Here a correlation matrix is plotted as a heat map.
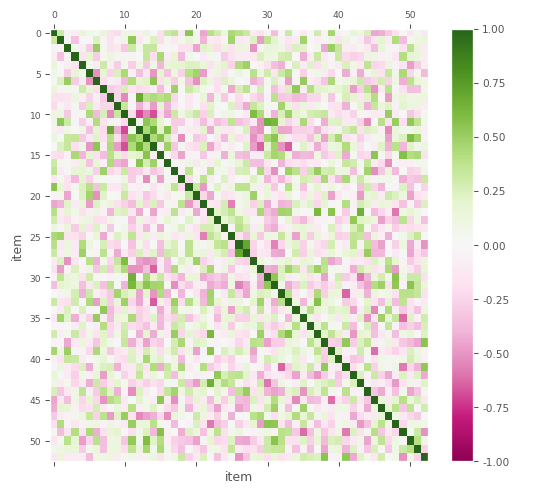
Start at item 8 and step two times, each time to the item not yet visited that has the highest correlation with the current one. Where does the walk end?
14
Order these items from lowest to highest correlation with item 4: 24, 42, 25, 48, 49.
25, 49, 48, 42, 24
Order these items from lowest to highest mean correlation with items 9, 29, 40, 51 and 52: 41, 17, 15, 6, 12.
12, 41, 6, 17, 15
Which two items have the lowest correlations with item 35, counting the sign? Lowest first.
49, 44
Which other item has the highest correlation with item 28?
10
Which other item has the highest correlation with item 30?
11
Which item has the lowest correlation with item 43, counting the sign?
30
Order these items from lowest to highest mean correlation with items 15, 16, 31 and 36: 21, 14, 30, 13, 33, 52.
33, 21, 52, 30, 14, 13
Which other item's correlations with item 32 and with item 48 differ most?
22
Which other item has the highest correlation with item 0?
19
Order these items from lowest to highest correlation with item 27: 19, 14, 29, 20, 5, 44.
29, 5, 20, 14, 19, 44
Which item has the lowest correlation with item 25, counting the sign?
21
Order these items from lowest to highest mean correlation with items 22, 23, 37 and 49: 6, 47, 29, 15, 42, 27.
6, 47, 27, 42, 15, 29
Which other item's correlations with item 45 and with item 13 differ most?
39
